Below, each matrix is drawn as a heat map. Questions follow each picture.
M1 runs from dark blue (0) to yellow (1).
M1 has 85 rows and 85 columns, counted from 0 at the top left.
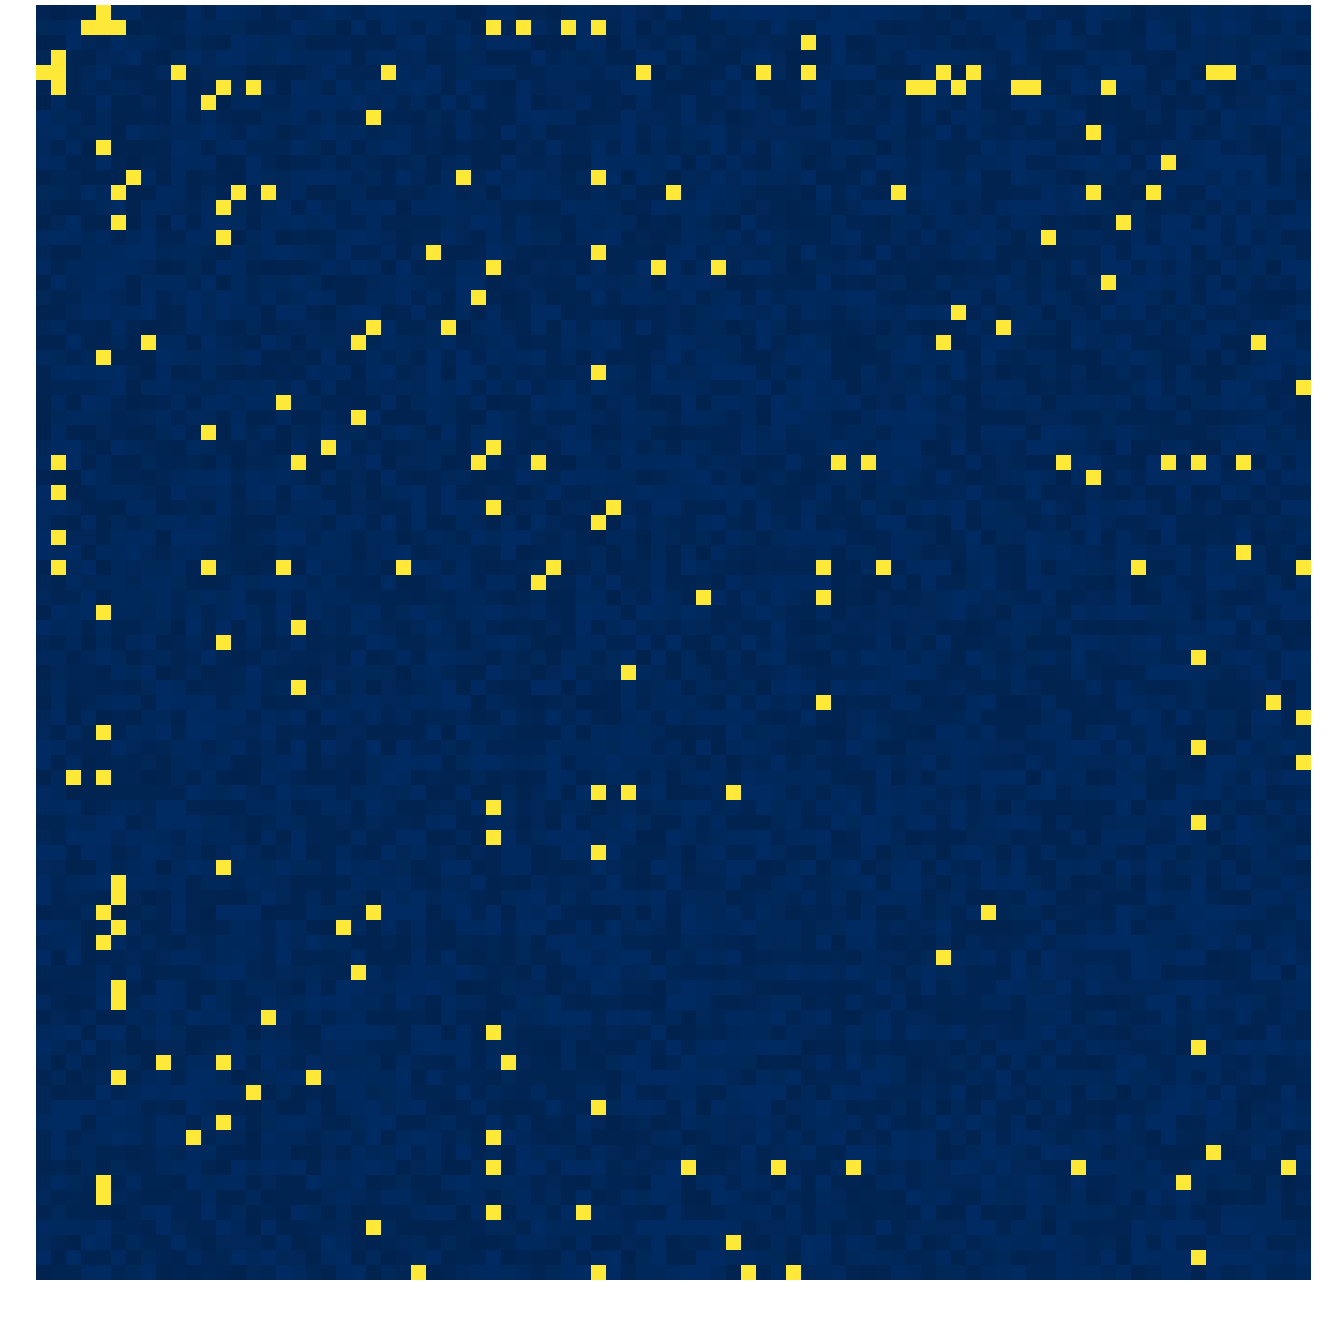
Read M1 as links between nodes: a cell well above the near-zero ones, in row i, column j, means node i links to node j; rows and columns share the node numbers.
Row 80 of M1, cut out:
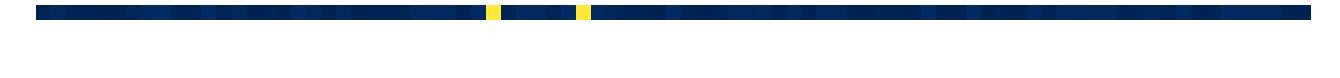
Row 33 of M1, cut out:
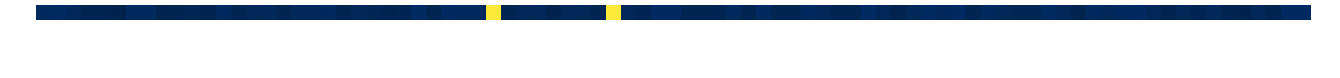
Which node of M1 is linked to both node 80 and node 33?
node 30
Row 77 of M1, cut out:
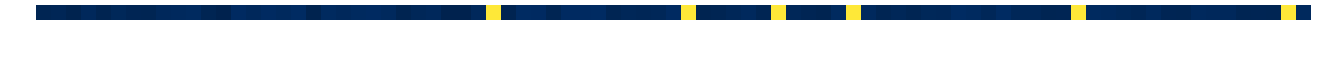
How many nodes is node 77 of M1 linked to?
6
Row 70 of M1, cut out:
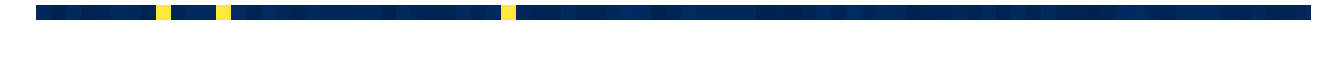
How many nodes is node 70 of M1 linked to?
3
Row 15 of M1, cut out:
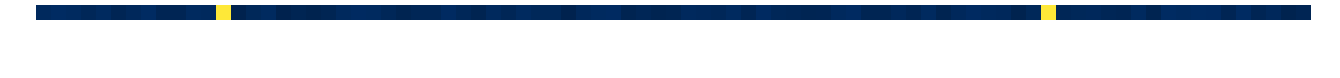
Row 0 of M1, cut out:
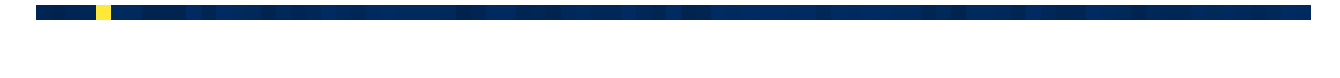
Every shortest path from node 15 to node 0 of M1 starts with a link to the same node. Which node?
node 12
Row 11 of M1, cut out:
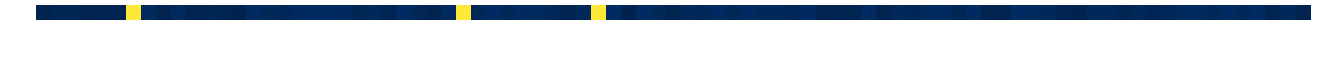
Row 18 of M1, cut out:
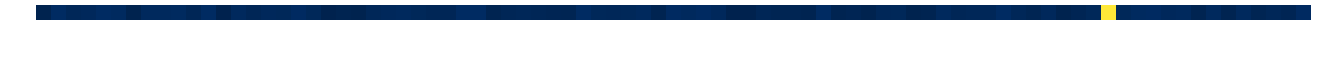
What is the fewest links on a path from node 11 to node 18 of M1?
5
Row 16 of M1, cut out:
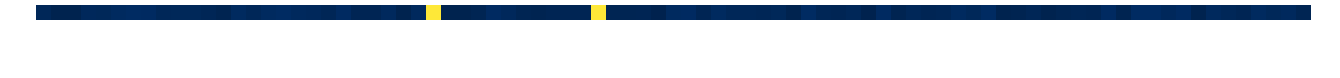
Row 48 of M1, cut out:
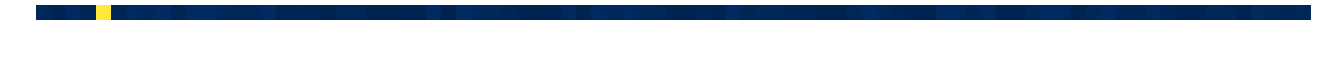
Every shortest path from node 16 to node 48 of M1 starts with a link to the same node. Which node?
node 37
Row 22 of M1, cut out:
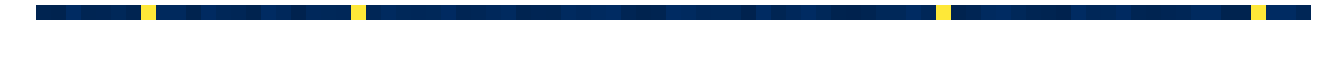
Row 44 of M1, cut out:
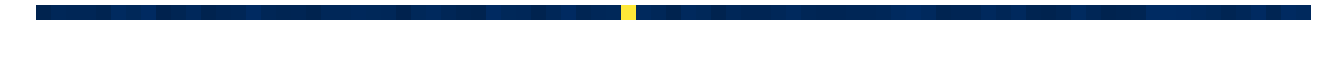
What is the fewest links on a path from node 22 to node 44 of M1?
7
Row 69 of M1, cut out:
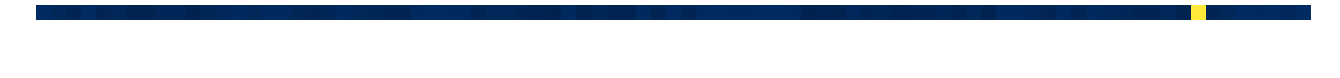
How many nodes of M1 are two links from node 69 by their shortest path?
5
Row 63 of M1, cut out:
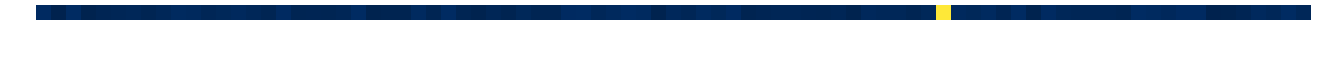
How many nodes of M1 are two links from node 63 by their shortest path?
2
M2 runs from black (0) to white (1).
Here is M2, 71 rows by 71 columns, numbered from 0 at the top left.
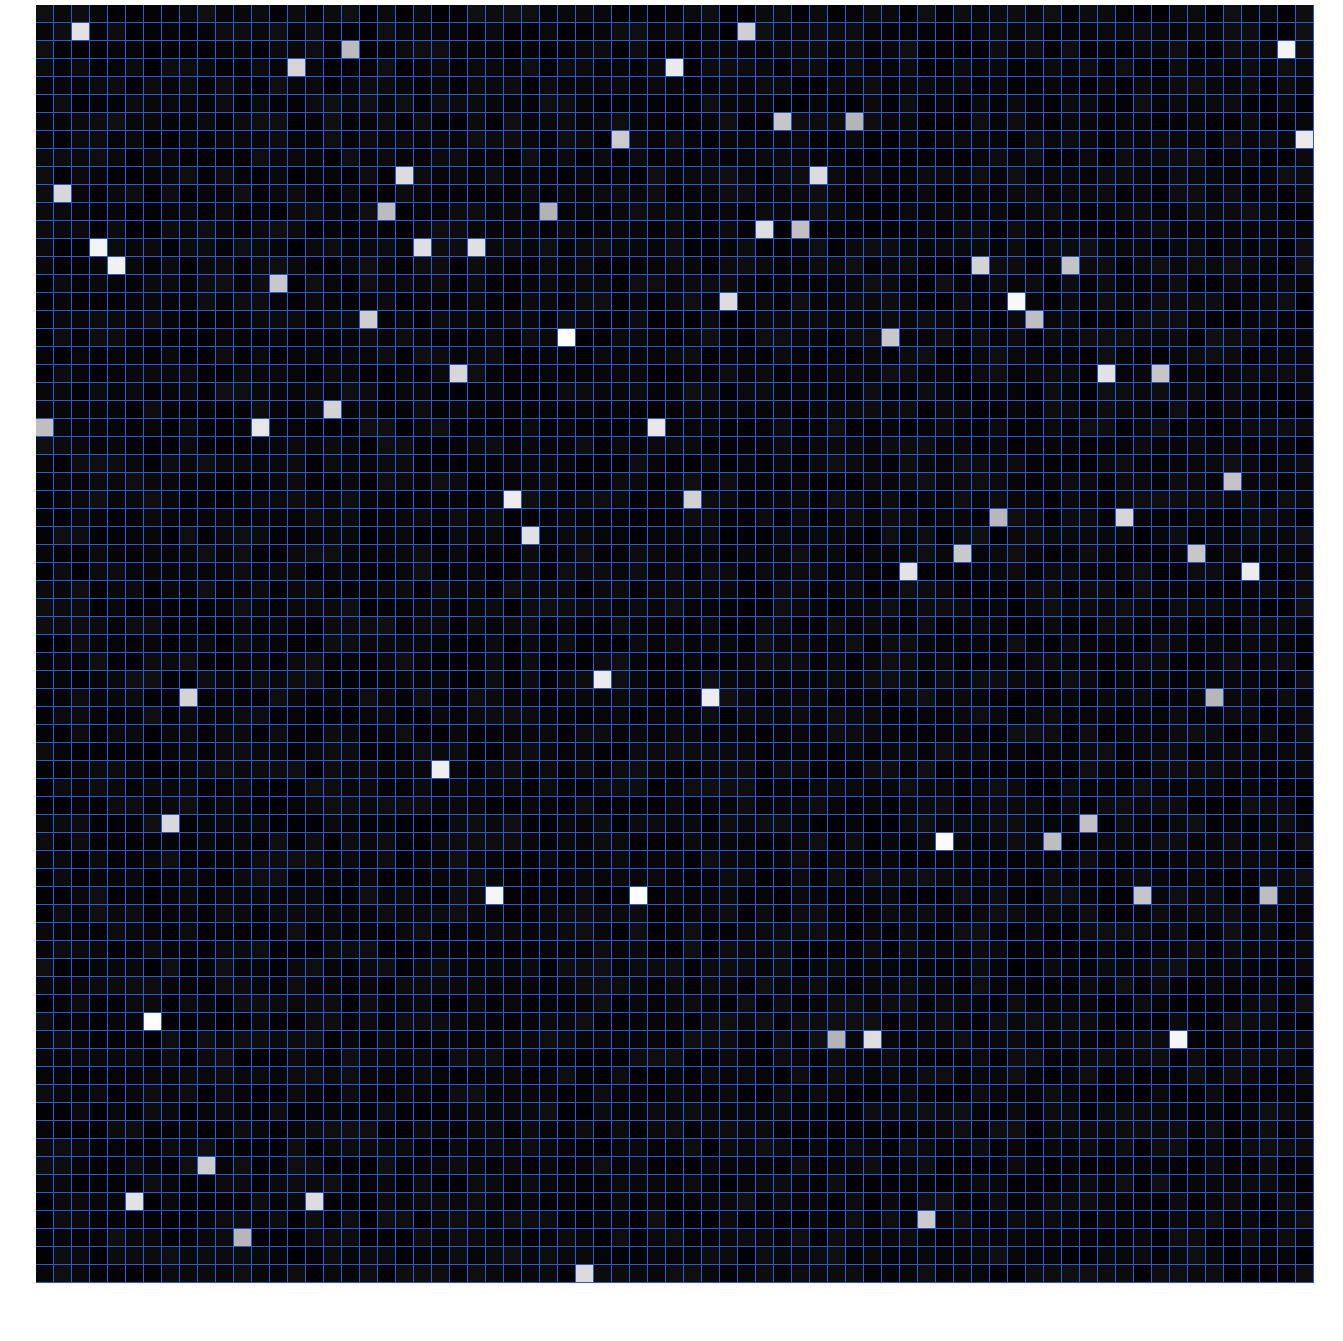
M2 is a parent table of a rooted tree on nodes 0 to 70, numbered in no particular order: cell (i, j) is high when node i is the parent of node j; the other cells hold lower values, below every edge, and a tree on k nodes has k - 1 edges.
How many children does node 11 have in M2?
2
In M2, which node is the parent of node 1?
10
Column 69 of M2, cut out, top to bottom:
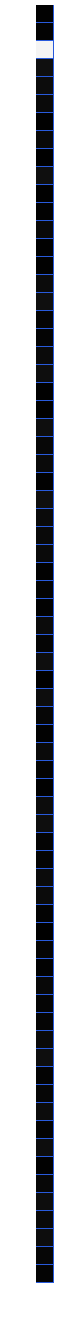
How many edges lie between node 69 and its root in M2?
3
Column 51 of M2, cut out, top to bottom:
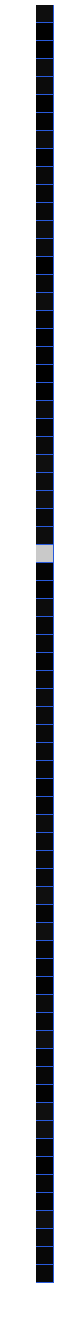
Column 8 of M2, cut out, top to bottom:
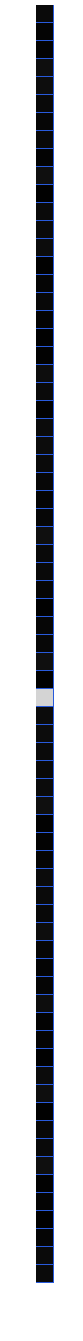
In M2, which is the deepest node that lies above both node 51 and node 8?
30
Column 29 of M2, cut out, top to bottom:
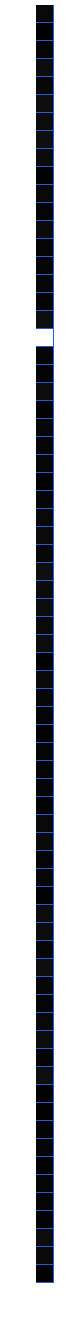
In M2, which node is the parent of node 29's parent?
17
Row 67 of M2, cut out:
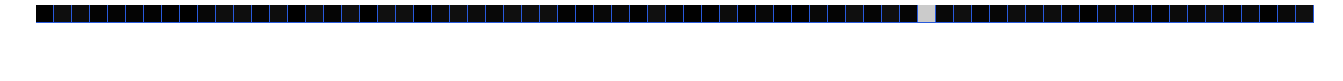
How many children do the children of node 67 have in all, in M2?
4
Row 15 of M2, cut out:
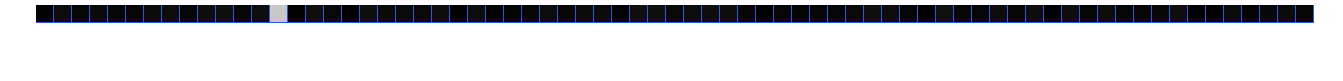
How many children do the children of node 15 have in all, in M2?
3
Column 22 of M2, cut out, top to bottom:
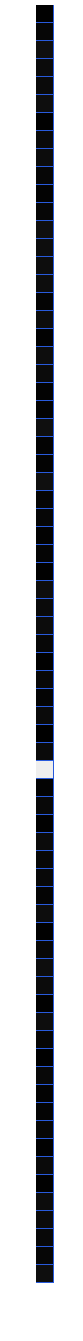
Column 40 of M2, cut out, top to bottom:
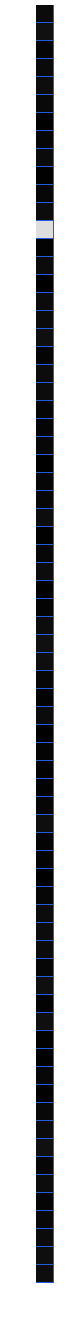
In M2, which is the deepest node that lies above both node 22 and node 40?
12
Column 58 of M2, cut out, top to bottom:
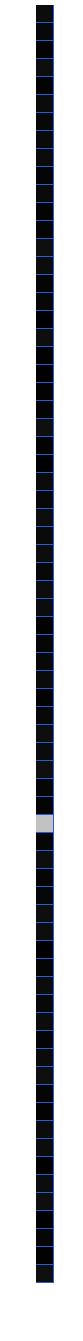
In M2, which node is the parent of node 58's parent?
6
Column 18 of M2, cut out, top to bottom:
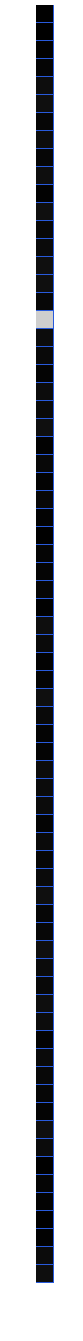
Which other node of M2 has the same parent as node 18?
55
